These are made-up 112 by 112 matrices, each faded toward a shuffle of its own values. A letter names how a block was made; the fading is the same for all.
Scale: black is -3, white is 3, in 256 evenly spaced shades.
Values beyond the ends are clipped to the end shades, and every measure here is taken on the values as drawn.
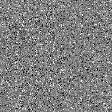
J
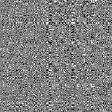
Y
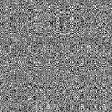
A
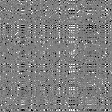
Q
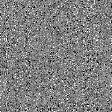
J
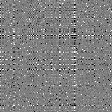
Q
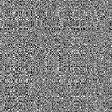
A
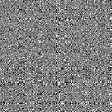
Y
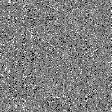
J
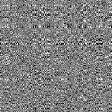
A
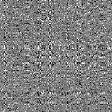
Y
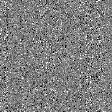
J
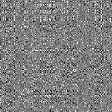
Y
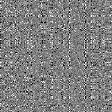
Y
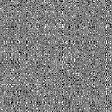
Y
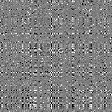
Q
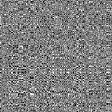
A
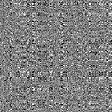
A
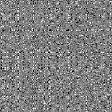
Y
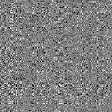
Y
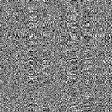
A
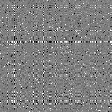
Q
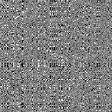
Y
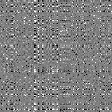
Q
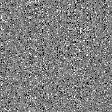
J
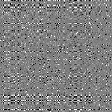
Q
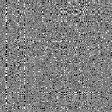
Y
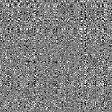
Y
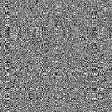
A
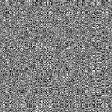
A
